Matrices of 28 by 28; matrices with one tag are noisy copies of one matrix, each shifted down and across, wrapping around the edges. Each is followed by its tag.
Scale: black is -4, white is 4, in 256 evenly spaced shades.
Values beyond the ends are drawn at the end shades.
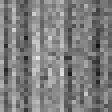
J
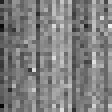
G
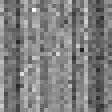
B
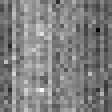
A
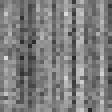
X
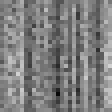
J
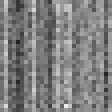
B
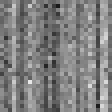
X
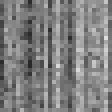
J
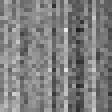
B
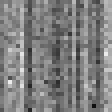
J
